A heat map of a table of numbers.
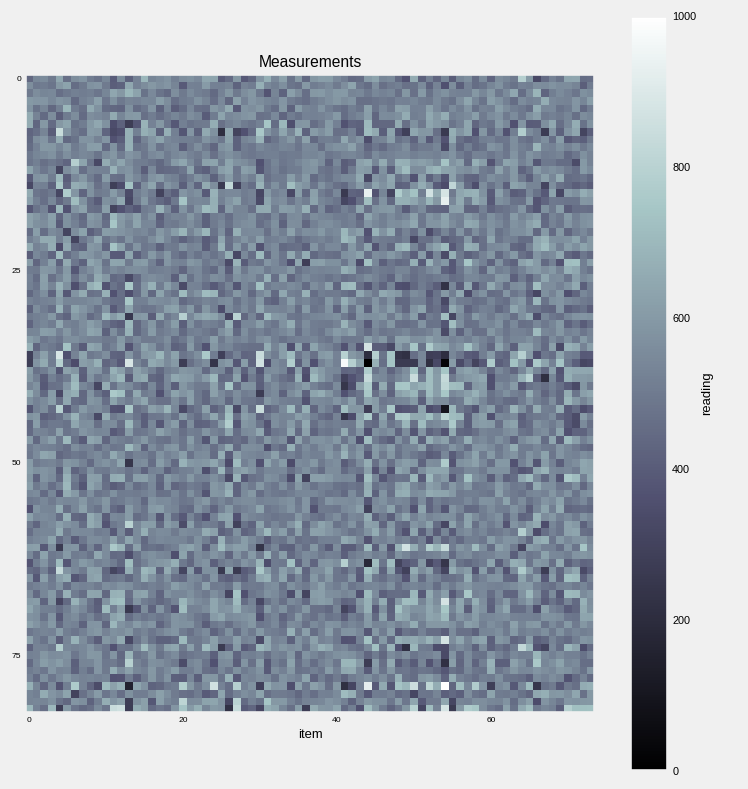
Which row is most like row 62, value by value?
26
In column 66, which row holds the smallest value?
79
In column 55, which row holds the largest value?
14
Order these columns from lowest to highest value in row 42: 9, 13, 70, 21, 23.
23, 13, 9, 21, 70
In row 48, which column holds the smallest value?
31
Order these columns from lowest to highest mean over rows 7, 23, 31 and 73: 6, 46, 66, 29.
66, 29, 46, 6
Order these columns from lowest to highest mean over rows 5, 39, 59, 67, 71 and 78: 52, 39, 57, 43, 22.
43, 22, 39, 57, 52
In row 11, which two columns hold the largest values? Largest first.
6, 54
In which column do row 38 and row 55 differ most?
44
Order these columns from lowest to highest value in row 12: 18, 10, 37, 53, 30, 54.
30, 18, 10, 37, 54, 53
